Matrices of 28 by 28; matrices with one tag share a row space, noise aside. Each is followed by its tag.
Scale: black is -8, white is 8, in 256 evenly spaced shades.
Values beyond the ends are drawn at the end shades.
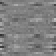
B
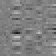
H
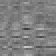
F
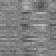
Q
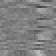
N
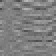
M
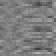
M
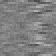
N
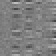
H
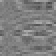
M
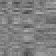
F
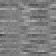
Q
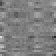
B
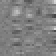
H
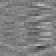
N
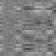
M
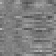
M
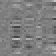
H
